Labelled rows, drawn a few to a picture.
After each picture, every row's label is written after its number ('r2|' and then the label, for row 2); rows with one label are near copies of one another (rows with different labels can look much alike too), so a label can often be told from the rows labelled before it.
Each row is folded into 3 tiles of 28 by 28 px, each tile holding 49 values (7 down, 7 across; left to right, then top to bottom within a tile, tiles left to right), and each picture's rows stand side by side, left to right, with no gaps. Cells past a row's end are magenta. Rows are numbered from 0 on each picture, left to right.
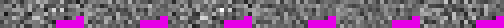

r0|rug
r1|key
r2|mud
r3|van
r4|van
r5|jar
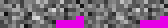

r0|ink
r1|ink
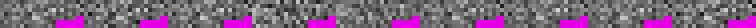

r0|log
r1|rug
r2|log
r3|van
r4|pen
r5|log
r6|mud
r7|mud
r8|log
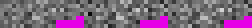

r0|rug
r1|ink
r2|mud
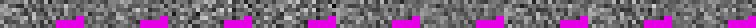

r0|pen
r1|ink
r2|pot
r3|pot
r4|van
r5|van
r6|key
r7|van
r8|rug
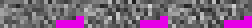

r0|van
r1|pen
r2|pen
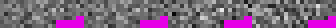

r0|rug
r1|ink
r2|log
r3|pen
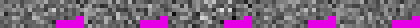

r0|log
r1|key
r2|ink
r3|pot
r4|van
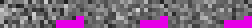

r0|key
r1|mud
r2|ink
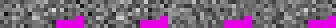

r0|log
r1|pot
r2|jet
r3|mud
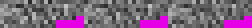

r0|pen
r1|jet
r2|van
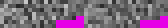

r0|jet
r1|van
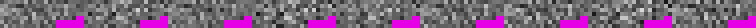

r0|pen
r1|rug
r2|jet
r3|rug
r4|mud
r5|pen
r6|pen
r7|pot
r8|jet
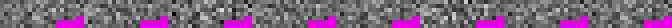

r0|rug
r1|key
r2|ink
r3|pen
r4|ink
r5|pen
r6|log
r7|ink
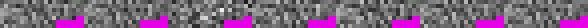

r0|van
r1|jet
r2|mud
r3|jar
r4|van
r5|pen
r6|jet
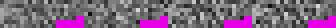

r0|van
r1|ink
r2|jar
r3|key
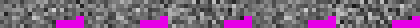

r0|log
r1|ink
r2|van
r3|mud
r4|key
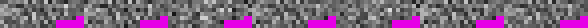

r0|pen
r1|jet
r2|ink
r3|key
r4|mud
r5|key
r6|pen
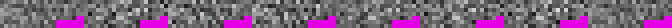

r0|van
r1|pot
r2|key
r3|jet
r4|rug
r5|ink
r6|rug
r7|van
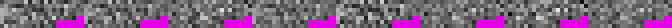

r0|van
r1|key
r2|mud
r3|jet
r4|key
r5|log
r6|log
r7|mud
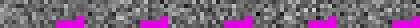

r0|jet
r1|pot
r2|pen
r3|rug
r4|log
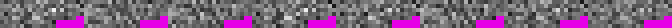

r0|mud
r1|van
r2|key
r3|mud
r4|log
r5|van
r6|ink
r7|rug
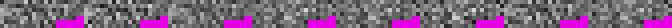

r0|jar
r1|key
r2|van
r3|mud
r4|mud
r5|mud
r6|jar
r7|ink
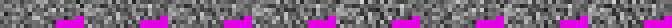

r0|log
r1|pen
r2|key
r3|pen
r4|jar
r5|pot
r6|jet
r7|jet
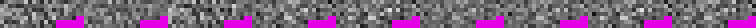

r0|jar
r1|jar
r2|jet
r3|ink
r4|mud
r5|ink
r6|rug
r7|log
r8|pot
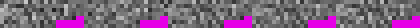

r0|jet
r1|pot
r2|jar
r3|pen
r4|pen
